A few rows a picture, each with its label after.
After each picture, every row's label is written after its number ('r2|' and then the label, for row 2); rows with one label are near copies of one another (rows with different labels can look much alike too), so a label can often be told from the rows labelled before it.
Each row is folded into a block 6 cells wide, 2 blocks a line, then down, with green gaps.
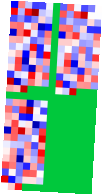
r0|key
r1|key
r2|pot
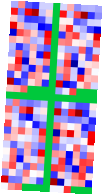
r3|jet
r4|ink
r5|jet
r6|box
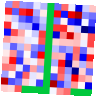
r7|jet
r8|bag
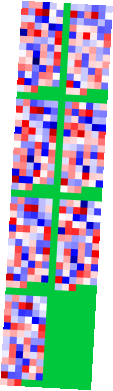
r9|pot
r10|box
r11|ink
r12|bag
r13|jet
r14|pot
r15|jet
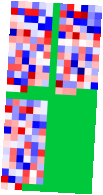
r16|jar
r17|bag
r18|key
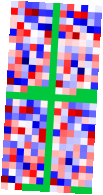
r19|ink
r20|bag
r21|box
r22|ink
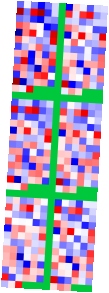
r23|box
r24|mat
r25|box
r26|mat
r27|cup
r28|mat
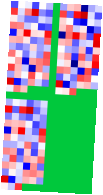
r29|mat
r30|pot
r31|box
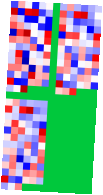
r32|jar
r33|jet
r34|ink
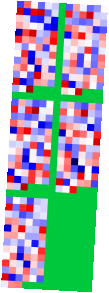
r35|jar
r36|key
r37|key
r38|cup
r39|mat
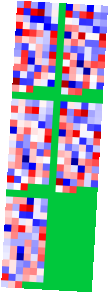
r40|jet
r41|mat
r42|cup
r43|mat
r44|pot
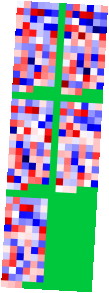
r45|ink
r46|bag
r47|cup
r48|bag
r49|jet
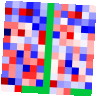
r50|box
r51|bag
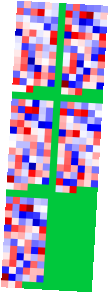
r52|cup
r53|jet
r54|bag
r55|jar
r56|jet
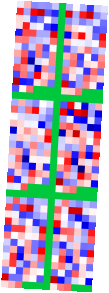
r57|ink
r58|box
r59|cup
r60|bag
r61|jet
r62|jet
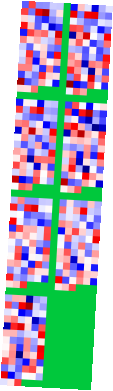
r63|jet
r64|mat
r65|mat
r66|bag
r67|jet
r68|cup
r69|pot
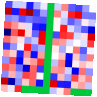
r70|box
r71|ink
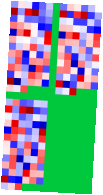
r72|box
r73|jar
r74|ink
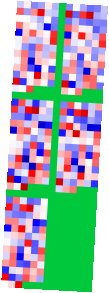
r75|cup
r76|box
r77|key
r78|bag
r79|key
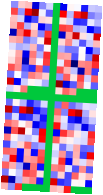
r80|pot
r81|mat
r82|box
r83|jet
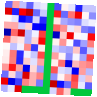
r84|jar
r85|mat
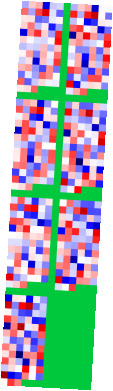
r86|pot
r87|pot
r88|pot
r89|cup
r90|bag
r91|ink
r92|mat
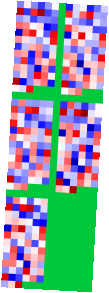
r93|box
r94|mat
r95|jet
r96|key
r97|jar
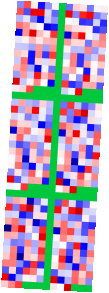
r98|bag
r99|jar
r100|cup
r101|key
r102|pot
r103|key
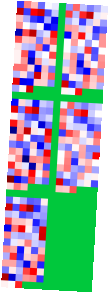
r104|jar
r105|key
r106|mat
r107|jet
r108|box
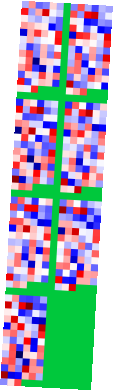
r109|cup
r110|jet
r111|mat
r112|key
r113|bag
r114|jar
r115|ink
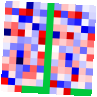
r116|pot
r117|jar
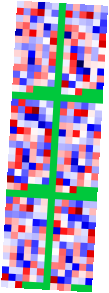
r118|pot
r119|cup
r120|jet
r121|key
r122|key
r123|jet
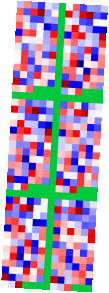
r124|jet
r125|ink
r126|ink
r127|key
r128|key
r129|box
